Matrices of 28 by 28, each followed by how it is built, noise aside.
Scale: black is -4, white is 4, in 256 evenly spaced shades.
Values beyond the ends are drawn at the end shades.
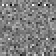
uneven rows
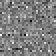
uneven rows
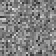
noise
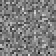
repeating rows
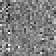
uneven columns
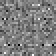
uneven rows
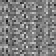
repeating rows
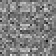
blocks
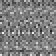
repeating columns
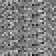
repeating rows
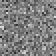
noise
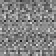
repeating columns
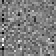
uneven columns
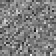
Hankel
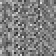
repeating rows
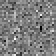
uneven columns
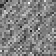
Hankel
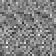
repeating columns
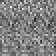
repeating columns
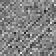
Hankel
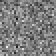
repeating rows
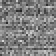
blocks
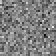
noise
